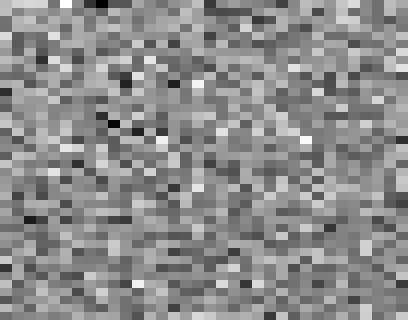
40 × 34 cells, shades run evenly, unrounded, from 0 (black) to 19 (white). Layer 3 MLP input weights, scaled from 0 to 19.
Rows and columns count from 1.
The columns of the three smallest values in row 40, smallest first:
23, 12, 25
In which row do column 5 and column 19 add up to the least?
2
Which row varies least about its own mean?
14
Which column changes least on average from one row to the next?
8
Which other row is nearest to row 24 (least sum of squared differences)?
7
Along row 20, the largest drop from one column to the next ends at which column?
16
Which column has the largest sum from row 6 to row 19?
6
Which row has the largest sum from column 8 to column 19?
40
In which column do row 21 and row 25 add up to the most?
9
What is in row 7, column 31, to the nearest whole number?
13
